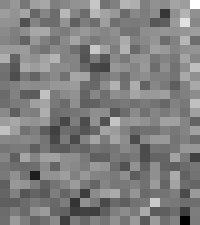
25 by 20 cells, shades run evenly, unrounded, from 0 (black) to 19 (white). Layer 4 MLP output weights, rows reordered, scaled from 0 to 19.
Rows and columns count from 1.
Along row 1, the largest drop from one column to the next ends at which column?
11
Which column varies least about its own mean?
18
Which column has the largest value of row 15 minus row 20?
4
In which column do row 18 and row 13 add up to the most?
5
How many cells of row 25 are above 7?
17
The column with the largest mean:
20
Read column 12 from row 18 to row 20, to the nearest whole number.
9 8 9
